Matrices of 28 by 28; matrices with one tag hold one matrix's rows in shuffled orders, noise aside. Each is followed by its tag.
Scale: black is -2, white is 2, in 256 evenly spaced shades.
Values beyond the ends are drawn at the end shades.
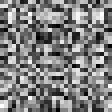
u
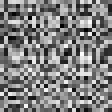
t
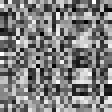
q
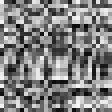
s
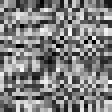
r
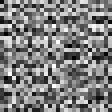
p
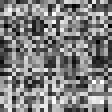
p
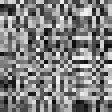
q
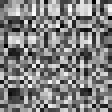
t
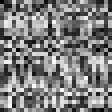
p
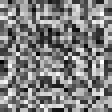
u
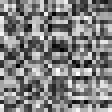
s
